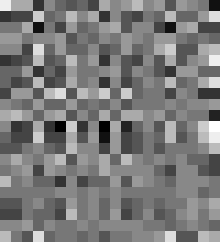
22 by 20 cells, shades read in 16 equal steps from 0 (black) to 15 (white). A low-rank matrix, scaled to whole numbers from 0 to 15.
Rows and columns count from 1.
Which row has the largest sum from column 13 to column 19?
22
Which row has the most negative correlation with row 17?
9
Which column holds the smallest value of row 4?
7
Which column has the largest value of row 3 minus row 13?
10
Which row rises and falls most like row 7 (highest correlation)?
3
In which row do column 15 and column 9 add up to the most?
5
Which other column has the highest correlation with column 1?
13
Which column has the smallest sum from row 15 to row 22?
6
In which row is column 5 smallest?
12
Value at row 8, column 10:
3
